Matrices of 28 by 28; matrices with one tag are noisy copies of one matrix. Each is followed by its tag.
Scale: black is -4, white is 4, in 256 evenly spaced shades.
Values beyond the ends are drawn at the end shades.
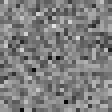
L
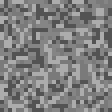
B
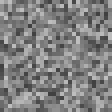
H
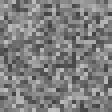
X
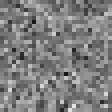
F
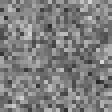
X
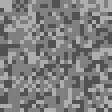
X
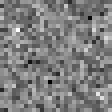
F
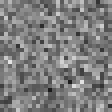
H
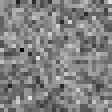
H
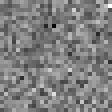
B
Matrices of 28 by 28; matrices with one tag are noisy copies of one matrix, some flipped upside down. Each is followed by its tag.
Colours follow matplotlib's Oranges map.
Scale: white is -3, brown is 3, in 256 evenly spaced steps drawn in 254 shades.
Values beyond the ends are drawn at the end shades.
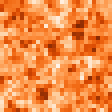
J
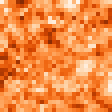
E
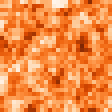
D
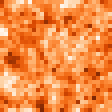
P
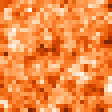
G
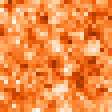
J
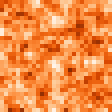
J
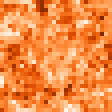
P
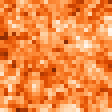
E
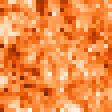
P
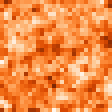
G
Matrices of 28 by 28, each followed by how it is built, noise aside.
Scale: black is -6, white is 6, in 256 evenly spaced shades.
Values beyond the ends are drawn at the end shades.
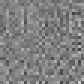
low rank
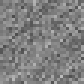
Hankel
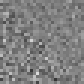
lower triangular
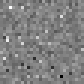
sparse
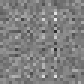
low rank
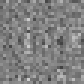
low rank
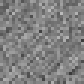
Hankel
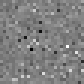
sparse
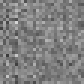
low rank
